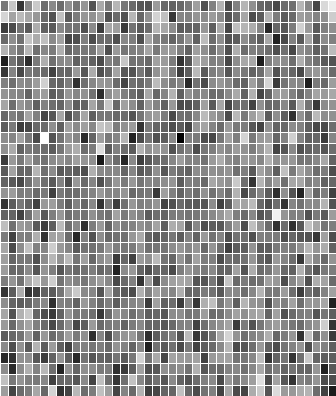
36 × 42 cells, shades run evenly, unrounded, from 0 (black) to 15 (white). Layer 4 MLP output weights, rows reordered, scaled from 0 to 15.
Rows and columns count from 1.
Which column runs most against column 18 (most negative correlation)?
2
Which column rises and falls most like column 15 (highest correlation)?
28
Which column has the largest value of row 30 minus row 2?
29
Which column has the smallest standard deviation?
27
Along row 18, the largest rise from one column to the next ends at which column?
39
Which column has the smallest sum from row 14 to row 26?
42
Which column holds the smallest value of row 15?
13
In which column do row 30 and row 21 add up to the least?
11
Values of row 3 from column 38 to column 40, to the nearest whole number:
12 9 5
